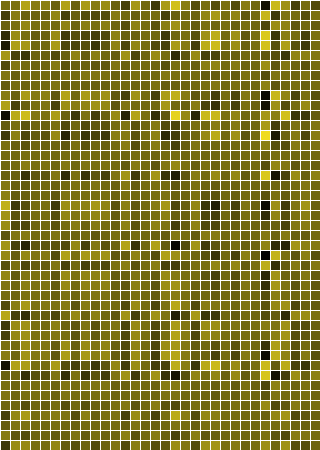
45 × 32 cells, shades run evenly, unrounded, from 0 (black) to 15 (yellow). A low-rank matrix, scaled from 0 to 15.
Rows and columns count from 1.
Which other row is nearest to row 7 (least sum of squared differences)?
24
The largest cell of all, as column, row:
27, 14
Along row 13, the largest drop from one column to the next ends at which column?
28
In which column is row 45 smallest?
1
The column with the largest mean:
18
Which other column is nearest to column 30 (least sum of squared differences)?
16
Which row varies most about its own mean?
12
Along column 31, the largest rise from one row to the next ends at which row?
6
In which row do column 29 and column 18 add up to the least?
25
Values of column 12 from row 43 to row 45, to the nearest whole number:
7 7 8
